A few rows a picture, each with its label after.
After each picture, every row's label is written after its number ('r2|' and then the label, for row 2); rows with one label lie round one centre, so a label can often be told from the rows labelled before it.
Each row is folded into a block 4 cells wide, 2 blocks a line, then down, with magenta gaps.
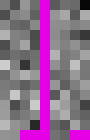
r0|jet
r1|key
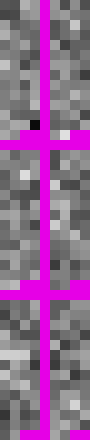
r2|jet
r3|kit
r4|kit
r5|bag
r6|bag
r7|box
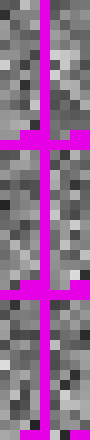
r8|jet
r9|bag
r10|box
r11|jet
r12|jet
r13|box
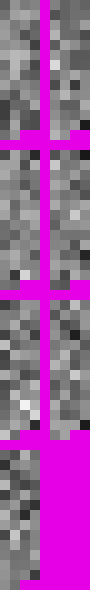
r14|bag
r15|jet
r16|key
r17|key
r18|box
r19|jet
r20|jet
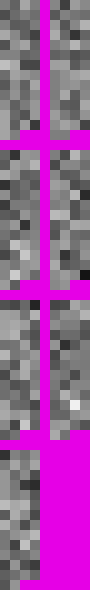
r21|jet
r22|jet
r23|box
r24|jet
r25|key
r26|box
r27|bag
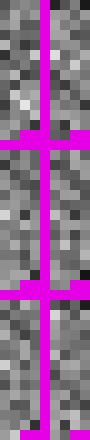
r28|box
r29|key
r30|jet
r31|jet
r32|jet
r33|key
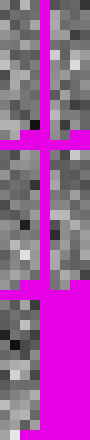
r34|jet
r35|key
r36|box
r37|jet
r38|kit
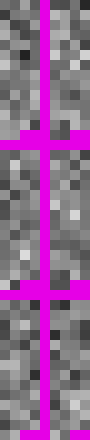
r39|jet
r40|key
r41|box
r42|key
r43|kit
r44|box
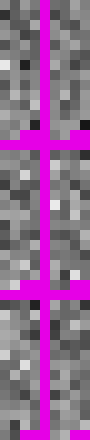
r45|jet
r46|jet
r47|kit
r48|key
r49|key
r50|kit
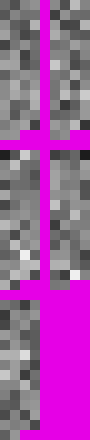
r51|jet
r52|jet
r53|box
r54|key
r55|bag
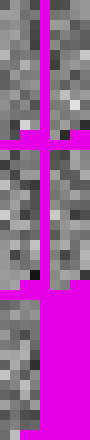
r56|key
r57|box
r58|jet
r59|jet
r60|bag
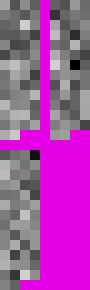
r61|kit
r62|jet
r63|key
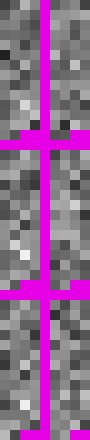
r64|box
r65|key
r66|box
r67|bag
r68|box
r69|jet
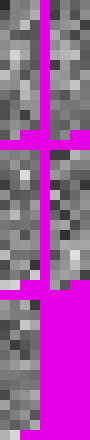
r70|bag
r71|bag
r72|kit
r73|box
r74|kit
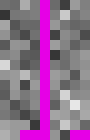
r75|jet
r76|box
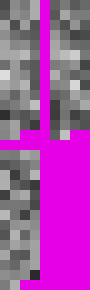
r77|bag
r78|bag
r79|jet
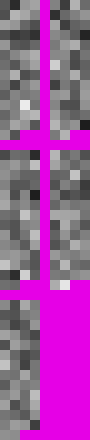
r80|box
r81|jet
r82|key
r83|kit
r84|jet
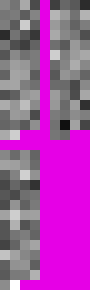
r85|kit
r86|key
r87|kit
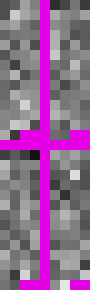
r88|box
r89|key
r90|key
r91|kit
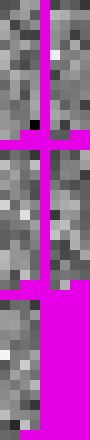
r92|jet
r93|key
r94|key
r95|bag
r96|key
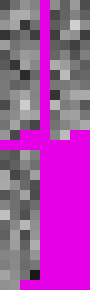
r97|box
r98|kit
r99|jet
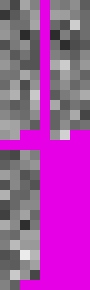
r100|jet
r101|kit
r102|box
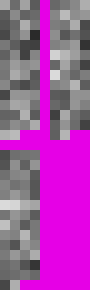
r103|kit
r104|bag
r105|bag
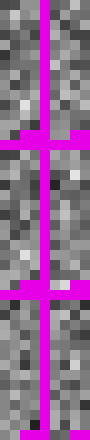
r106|box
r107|jet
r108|box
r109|kit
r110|jet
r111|key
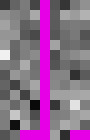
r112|key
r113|box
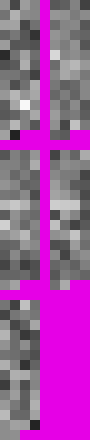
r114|box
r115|key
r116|bag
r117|bag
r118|jet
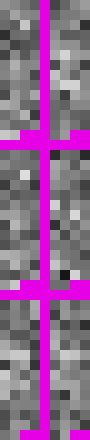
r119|kit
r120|bag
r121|kit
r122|key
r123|bag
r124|bag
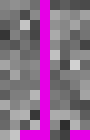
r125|kit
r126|key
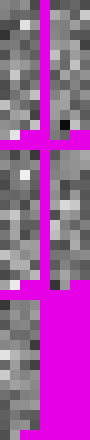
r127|kit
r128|key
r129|kit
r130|bag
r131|bag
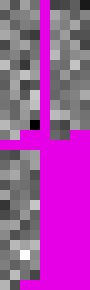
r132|jet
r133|key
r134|box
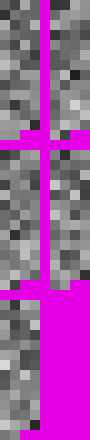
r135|jet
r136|box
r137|box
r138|jet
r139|jet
